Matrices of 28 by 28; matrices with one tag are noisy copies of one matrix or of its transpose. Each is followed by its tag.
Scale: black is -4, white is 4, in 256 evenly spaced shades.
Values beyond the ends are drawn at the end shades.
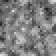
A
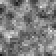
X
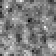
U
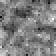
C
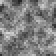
X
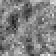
C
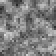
X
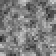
A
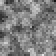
X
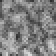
U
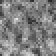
U
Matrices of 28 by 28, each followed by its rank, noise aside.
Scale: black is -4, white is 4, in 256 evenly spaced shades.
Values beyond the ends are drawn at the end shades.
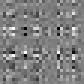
two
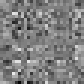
four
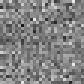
six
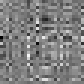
three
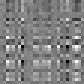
one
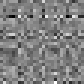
three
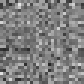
six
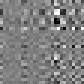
two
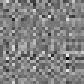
four
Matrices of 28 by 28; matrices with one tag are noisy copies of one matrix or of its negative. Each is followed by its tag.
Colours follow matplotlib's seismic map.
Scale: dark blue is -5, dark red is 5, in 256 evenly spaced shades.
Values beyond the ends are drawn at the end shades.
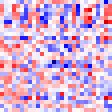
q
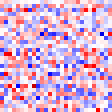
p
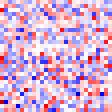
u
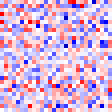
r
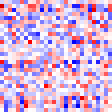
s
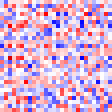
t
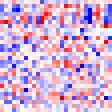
q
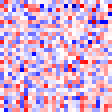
s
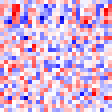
q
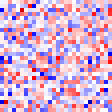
u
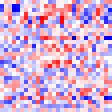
q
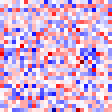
p
